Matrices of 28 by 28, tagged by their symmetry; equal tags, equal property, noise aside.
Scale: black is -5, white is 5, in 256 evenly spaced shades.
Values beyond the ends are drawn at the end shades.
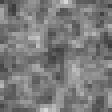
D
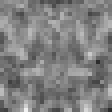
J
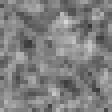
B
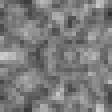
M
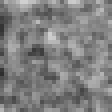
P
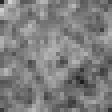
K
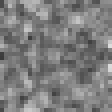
M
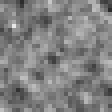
B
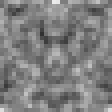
J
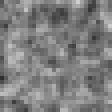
P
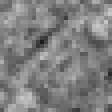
K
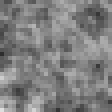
B
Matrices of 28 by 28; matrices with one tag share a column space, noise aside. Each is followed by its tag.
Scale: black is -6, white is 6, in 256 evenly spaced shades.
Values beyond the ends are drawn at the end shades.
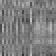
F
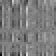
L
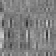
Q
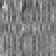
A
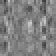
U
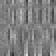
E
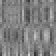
E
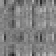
L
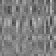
U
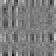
L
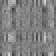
L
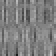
E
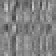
A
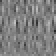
U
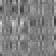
U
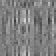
F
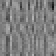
A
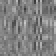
U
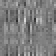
F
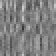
A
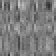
A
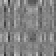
L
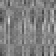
F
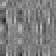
F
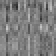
A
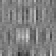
E
